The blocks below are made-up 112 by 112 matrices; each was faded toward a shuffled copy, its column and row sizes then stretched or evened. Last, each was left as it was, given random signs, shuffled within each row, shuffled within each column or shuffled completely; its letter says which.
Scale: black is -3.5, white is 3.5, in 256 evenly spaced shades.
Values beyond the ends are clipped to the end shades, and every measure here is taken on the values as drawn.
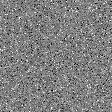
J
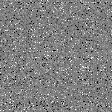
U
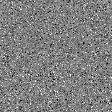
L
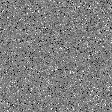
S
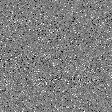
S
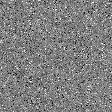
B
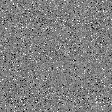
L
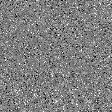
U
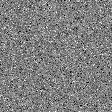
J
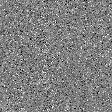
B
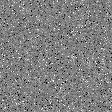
J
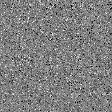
L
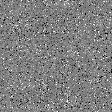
L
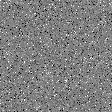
J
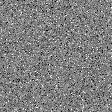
J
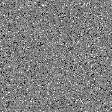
U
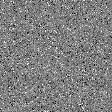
B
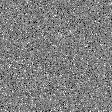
S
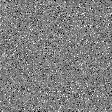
S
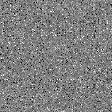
U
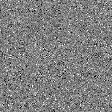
U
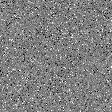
J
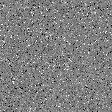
J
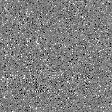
U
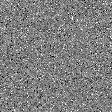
B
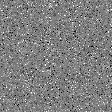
B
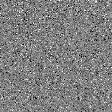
U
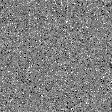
B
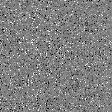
U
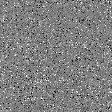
L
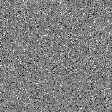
U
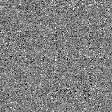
U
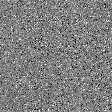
L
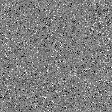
L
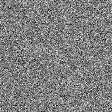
S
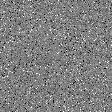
B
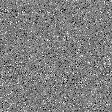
L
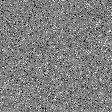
J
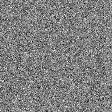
S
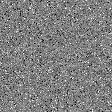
J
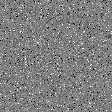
B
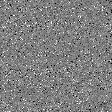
S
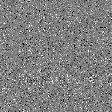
U
